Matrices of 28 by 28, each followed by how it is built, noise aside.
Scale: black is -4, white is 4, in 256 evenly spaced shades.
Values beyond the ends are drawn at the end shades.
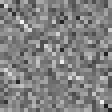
diagonal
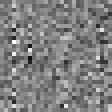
uneven columns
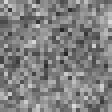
smooth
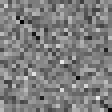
diagonal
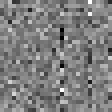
uneven columns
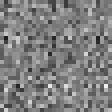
low rank
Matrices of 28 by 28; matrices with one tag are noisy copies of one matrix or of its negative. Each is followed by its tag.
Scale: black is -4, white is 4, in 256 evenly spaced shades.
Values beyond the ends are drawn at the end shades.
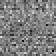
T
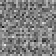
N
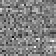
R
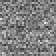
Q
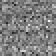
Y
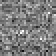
Y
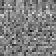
T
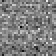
Y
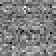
Y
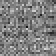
R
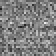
Q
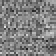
R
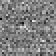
Q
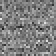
Q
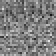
T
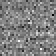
Q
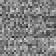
R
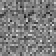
T
